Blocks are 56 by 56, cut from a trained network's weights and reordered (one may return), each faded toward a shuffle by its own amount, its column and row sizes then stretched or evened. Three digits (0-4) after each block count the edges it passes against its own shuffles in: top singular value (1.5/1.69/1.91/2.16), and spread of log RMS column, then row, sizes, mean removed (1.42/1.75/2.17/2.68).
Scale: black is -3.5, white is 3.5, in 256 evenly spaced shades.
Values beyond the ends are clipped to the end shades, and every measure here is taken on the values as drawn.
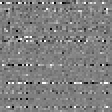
2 1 4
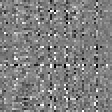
2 4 3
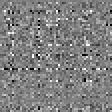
3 3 4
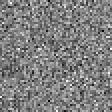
1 0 0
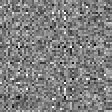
3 3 1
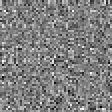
2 1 2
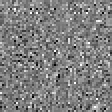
0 2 2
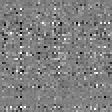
1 2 4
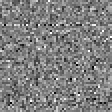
1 0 2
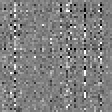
4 4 2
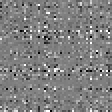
0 4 4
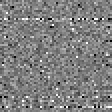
1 0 2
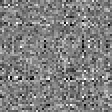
3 2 3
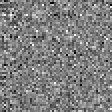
1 1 0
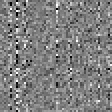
4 4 1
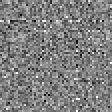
2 0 0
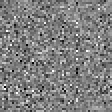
0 2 1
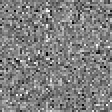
0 1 1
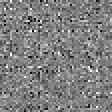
0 3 3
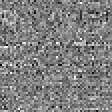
2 2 3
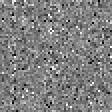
0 2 0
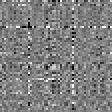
4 3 4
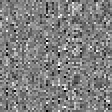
2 4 0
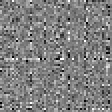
2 4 1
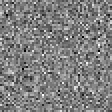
2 1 0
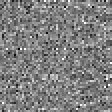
1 0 1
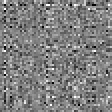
4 3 3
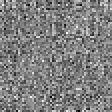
3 0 2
